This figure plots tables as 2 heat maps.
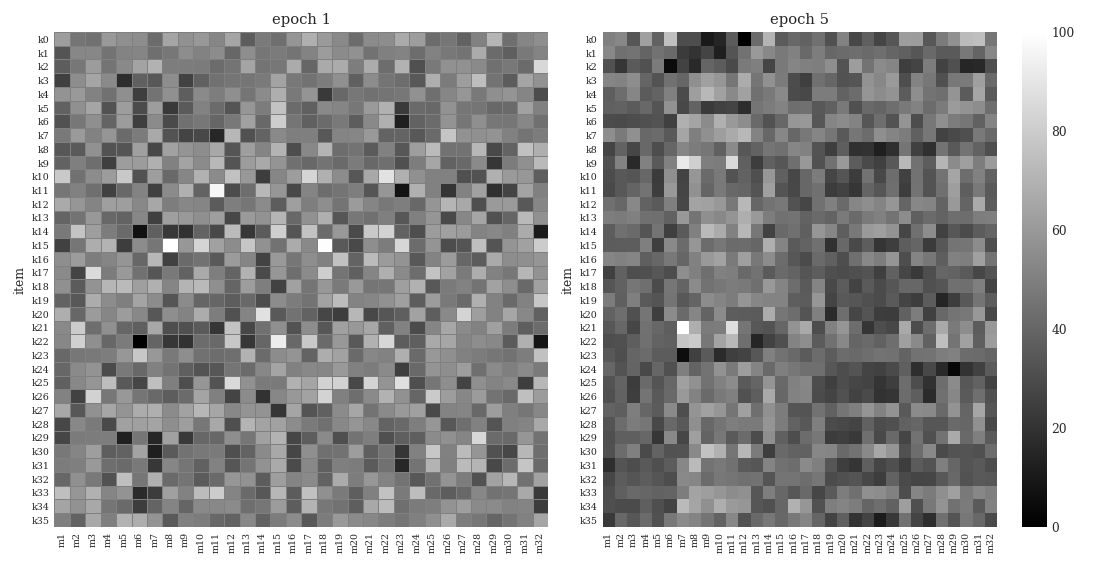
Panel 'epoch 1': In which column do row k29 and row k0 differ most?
m5
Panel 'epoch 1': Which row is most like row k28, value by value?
k9
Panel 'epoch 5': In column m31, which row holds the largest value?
k0
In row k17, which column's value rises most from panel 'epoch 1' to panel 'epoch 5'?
m7
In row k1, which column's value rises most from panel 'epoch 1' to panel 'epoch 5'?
m1
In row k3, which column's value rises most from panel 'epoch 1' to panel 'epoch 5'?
m9
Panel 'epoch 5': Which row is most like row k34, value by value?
k6
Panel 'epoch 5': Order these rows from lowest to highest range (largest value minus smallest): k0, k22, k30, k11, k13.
k13, k11, k30, k22, k0
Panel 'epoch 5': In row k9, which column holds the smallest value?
m3
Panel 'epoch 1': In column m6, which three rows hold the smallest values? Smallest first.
k22, k14, k33
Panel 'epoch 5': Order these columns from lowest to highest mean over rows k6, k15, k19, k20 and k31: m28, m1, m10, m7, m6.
m1, m28, m6, m7, m10
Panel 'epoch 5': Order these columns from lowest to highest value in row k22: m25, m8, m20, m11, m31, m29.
m31, m29, m20, m25, m11, m8
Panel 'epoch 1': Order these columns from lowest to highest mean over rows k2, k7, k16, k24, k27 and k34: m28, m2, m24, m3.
m24, m28, m2, m3
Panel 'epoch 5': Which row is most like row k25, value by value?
k26
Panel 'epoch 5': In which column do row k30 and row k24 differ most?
m23
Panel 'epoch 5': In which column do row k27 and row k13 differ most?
m7
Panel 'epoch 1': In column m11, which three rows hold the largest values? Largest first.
k11, k33, k9
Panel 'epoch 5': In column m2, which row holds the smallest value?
k2
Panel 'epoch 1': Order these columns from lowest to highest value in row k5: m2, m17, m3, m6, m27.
m6, m17, m27, m2, m3
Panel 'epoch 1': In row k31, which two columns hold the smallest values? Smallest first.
m23, m7
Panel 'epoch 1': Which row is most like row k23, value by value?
k2
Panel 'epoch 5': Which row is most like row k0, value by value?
k5
